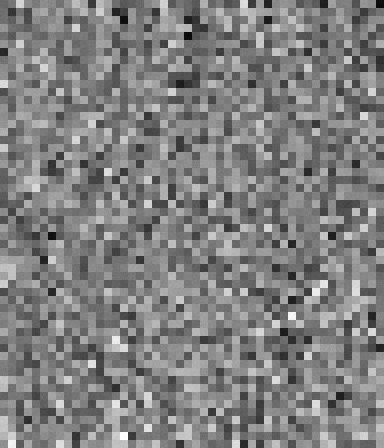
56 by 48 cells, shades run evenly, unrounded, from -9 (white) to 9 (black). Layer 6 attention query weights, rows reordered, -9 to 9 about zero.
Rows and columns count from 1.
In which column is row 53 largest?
4
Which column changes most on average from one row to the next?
16
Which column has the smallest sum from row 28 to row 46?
45
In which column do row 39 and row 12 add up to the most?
34
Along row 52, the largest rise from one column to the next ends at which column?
27
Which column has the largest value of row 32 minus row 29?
46
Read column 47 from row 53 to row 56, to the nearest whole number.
1 0 -1 2
